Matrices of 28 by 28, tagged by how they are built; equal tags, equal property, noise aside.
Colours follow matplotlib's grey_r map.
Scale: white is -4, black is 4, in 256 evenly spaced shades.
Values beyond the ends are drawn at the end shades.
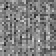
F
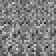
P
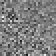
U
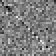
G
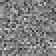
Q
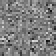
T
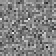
P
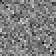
G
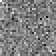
G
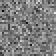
Q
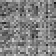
F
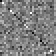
G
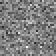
Q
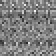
P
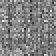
F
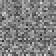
P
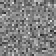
Q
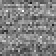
F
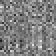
T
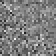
U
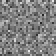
P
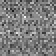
P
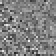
U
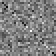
G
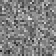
Q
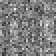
F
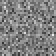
P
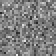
Q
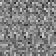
P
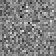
Q
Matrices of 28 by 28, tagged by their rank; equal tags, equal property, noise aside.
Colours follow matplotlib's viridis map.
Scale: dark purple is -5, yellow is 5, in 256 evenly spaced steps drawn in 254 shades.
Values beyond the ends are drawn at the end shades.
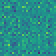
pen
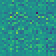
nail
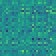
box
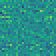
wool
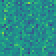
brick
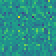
pen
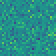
brick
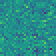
brick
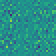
nail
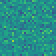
brick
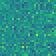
brick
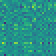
nail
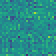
wool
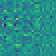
pen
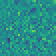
brick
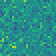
brick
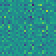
nail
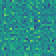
brick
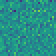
brick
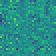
brick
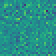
pen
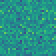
brick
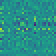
box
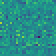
wool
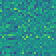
wool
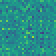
pen
